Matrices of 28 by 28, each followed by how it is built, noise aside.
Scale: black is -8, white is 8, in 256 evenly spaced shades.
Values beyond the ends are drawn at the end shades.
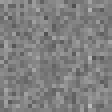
repeating rows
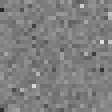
sparse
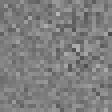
upper triangular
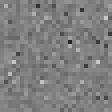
sparse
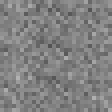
repeating rows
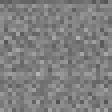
repeating columns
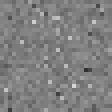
sparse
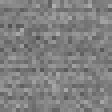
blocks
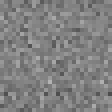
repeating columns
